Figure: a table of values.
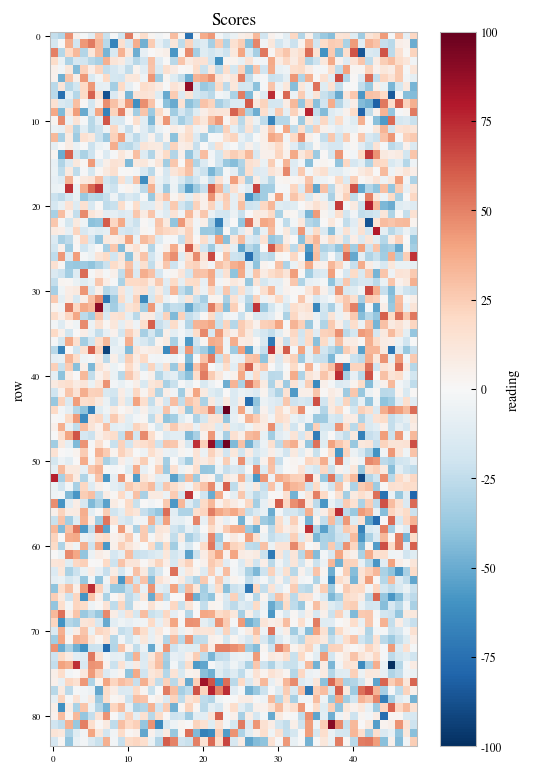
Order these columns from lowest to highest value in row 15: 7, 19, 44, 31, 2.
19, 2, 7, 44, 31
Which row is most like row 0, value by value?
38
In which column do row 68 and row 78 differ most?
29
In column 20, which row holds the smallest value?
82
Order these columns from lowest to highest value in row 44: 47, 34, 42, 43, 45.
43, 34, 42, 47, 45
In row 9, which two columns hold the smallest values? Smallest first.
41, 7
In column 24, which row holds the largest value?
9
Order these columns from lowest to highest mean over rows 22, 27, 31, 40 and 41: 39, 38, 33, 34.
39, 33, 34, 38
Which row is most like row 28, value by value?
34
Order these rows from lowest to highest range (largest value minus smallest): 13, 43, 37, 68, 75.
13, 75, 68, 43, 37
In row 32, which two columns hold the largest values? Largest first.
6, 27
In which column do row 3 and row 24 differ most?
22
